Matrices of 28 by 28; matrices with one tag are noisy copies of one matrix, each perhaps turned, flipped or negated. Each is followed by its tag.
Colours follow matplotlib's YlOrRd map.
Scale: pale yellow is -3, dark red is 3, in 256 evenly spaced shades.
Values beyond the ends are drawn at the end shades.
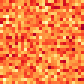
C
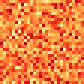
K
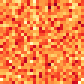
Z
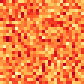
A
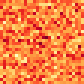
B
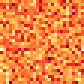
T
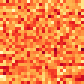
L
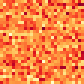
C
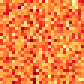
Z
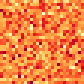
T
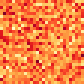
B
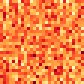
L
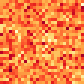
B
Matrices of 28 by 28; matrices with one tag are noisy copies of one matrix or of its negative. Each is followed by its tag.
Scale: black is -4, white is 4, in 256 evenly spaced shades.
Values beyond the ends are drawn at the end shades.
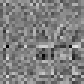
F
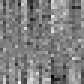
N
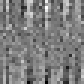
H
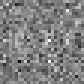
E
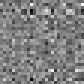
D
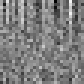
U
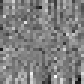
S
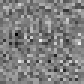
E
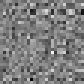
D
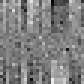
N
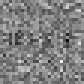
E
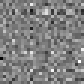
D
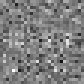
E
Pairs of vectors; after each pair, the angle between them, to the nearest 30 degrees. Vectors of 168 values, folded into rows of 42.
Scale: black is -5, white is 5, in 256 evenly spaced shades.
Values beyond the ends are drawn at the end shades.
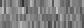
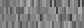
120 degrees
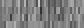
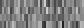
60 degrees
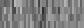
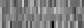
120 degrees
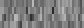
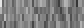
120 degrees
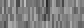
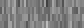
30 degrees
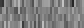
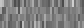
150 degrees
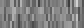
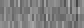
150 degrees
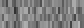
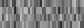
30 degrees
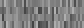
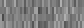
30 degrees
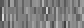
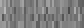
120 degrees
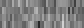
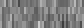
150 degrees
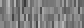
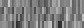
90 degrees
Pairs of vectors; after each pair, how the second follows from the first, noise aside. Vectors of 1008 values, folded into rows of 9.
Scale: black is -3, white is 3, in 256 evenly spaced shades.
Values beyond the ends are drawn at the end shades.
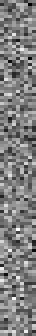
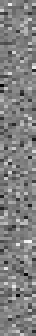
reversed, partly zeroed.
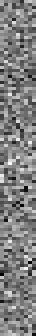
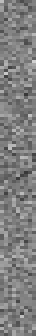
reversed, negated, shrunk.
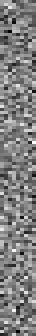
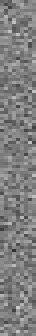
negated, shrunk.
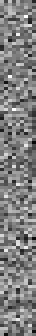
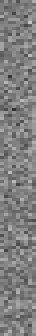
negated, shrunk.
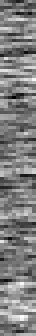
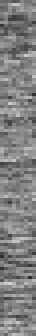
reversed, negated, shrunk.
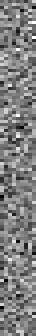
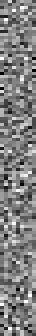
wrapped around, negated.
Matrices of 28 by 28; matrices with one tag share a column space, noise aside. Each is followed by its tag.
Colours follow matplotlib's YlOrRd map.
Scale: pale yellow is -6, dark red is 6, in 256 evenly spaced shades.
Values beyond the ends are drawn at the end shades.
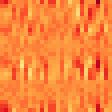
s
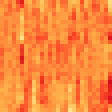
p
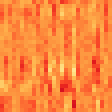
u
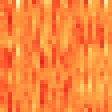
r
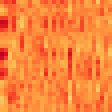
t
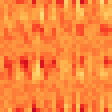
s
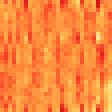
p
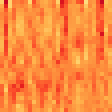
r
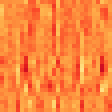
u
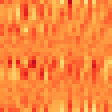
s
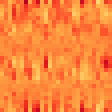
s
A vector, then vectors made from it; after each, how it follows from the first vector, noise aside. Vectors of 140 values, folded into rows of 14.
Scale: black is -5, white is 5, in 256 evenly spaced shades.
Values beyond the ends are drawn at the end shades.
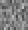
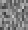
copied.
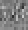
negated, partly zeroed.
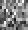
reversed, scaled up.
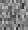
negated.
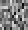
negated, scaled up.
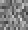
copied.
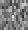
copied.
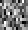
reversed, scaled up.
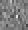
negated, partly zeroed.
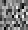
negated, scaled up.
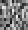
negated, scaled up.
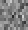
negated.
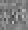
negated, partly zeroed.
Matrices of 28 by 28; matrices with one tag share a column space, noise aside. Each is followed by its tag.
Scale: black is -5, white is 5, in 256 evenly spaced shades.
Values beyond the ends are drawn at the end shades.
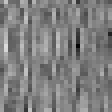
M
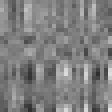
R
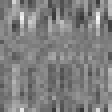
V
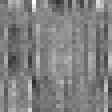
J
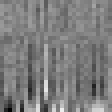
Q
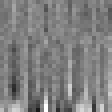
Q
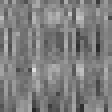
M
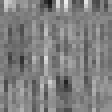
J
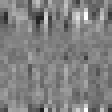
V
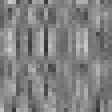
M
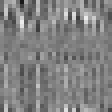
V
